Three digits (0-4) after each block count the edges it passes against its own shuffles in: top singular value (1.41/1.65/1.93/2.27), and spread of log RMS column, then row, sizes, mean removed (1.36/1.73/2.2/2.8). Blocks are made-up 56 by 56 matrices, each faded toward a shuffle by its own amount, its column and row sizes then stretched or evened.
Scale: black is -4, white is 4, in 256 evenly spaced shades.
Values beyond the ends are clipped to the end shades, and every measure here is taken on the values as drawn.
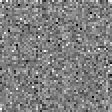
2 0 0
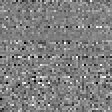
1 0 4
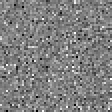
0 1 0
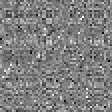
4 1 0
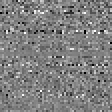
2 0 4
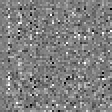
0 3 2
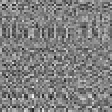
4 2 3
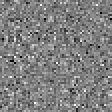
2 0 2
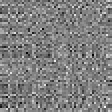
4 0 3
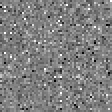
1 1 0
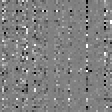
2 4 2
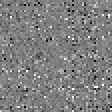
0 2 2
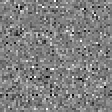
1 1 2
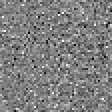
2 0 0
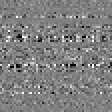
3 0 4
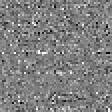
1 1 3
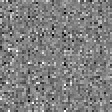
0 3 2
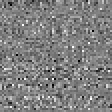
3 0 3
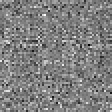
3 0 2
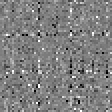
3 2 3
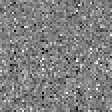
1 2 1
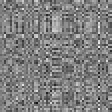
4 4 1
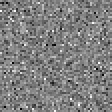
1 0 1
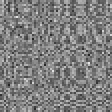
4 0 0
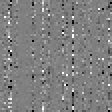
1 4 0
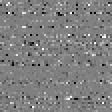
0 0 4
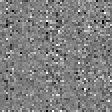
0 3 2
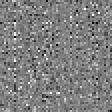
2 3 0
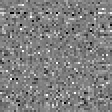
2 0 2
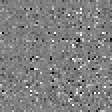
0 2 3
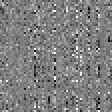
2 4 1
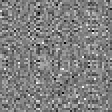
4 2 0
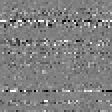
3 0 4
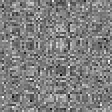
4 3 0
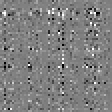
2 4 3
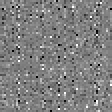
2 3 0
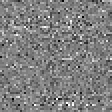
1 0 2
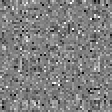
3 1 0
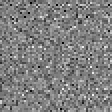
3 0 1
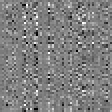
4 4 2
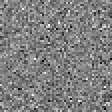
2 1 0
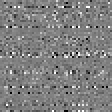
4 2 4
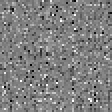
1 1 0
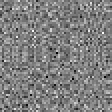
4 0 1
